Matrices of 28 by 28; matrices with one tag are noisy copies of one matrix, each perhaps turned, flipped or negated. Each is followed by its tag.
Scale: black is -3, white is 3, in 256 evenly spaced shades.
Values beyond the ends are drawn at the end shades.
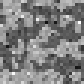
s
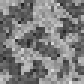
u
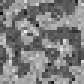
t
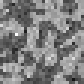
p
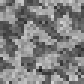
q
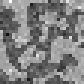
t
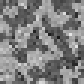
q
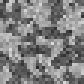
p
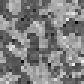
p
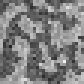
t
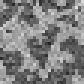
u
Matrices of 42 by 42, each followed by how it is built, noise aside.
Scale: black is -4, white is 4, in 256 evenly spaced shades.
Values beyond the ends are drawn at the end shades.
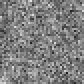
smooth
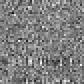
low rank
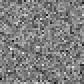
noise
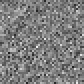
Hankel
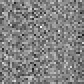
repeating rows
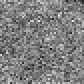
smooth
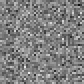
repeating rows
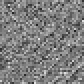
Hankel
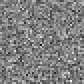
noise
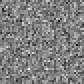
repeating rows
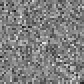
banded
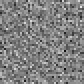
repeating rows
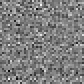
low rank
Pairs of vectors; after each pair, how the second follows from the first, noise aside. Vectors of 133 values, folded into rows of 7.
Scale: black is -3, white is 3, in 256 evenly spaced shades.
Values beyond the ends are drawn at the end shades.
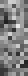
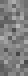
shrunk.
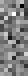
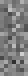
wrapped around, negated, shrunk.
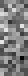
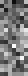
wrapped around.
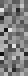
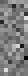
reversed, partly zeroed.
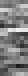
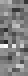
reversed, partly zeroed.
